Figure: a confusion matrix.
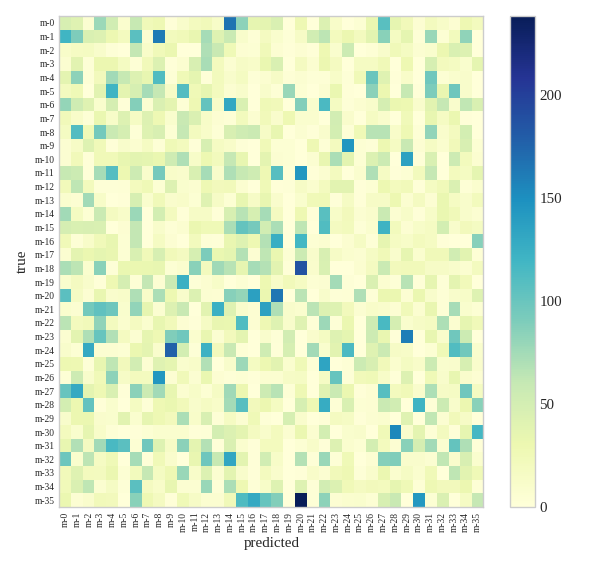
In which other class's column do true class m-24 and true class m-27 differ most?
m-9
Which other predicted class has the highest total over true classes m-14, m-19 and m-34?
m-6
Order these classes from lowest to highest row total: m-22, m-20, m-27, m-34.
m-34, m-22, m-20, m-27
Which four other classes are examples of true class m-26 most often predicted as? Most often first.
m-8, m-23, m-4, m-1
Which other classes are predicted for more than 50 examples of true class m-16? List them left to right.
m-6, m-17, m-18, m-20, m-35
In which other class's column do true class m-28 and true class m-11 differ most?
m-22
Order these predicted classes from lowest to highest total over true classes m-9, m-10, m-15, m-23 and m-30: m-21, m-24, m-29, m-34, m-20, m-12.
m-21, m-20, m-12, m-34, m-24, m-29
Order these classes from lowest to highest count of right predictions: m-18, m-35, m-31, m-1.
m-18, m-35, m-31, m-1
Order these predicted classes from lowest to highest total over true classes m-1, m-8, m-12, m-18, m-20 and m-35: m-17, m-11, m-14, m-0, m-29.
m-29, m-11, m-17, m-14, m-0
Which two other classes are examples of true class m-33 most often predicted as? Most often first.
m-10, m-7
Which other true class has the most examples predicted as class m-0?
m-1
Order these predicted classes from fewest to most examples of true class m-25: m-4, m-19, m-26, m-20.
m-19, m-20, m-26, m-4
